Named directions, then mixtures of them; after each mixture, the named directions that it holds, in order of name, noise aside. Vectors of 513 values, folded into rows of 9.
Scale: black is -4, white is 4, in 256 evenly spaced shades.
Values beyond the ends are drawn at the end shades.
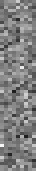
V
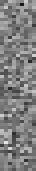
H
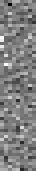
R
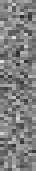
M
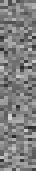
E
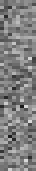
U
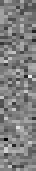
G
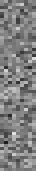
H, U.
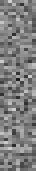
G, H, M.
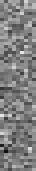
G, H, M.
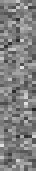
V.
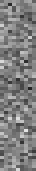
E, M, R.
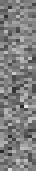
U, V.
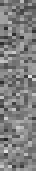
G.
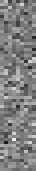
E, H, U.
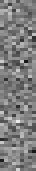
E, G, M.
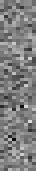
U.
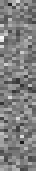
M, R, V.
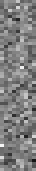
V.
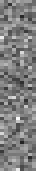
M, R, U.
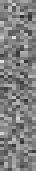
M.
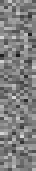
M.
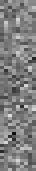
H, U.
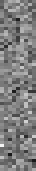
V.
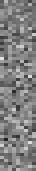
E, G, V.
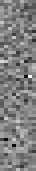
G, M.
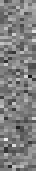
G.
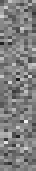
G, H, V.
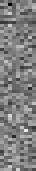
E, R.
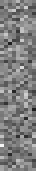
V.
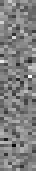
G, H, M.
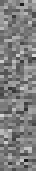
H.
